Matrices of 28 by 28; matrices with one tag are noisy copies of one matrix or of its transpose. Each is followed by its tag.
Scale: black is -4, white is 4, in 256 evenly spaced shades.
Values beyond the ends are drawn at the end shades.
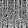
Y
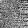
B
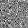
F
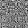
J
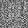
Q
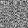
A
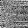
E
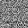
Q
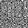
Q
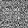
Q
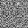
J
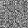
A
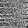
Y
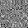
A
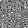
Q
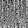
Y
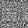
Q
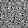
Q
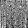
E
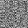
A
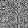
J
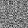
A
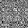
Q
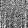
E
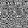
J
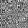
F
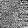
B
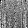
E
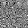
J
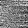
E
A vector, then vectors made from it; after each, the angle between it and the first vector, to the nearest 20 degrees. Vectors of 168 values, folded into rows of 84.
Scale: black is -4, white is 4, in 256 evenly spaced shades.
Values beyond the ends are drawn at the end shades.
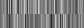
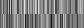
20 degrees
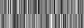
160 degrees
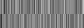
80 degrees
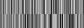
60 degrees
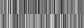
160 degrees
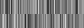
40 degrees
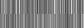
80 degrees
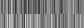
140 degrees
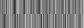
120 degrees
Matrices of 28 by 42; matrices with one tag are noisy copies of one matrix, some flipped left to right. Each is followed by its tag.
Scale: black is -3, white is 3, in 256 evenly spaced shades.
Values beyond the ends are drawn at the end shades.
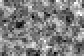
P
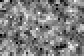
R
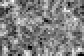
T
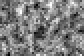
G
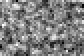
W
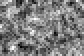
R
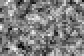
R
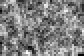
T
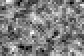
R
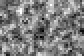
G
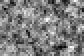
R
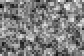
W
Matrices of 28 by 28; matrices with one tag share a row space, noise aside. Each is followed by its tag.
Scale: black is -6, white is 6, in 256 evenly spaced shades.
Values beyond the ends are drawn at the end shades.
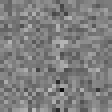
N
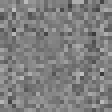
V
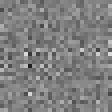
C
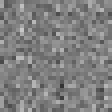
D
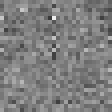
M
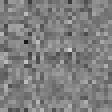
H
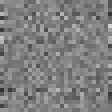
C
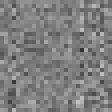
V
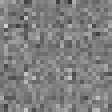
H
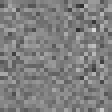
V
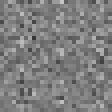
D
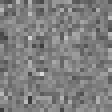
C
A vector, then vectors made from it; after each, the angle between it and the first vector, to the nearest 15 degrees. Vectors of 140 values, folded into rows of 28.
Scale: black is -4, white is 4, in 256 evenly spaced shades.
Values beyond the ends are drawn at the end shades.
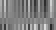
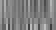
30 degrees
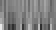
120 degrees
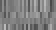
150 degrees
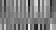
150 degrees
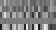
60 degrees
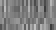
30 degrees
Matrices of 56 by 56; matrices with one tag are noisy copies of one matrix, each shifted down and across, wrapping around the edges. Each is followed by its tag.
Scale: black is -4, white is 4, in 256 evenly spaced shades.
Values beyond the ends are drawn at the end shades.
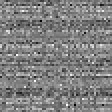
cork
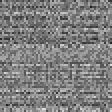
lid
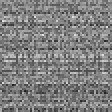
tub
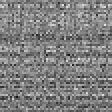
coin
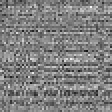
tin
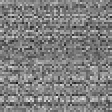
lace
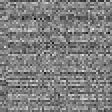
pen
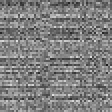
pen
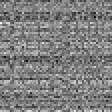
cork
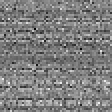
lace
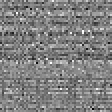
lid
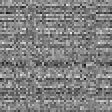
pen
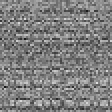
lace
